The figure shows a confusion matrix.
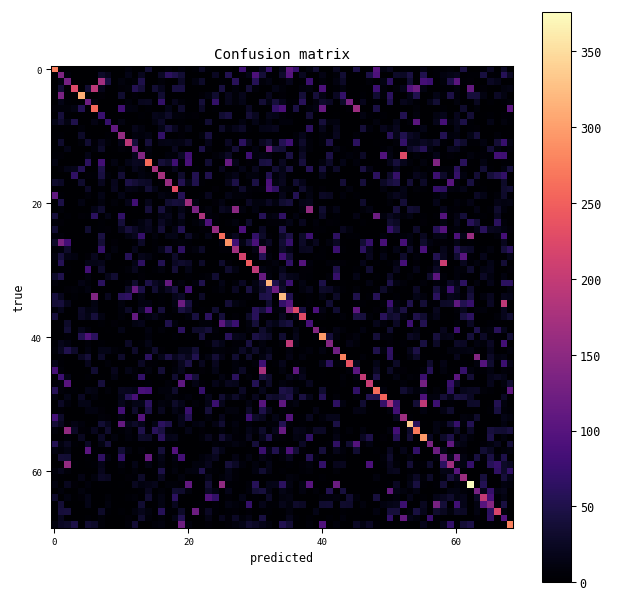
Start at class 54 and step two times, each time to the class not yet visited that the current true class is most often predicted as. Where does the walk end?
7
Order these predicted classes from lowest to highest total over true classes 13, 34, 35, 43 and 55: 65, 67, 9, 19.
9, 65, 19, 67
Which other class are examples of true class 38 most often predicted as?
25
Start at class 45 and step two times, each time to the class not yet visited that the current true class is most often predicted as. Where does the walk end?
57
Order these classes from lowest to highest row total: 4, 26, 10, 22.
10, 22, 4, 26
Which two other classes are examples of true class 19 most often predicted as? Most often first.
0, 36
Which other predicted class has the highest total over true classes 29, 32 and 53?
58
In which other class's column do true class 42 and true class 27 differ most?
31
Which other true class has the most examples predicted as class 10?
53
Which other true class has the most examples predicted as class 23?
64
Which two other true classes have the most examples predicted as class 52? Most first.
13, 67
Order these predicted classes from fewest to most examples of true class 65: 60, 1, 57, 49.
49, 1, 60, 57
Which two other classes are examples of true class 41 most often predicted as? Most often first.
35, 67
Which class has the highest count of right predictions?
62
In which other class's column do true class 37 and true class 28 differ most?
12
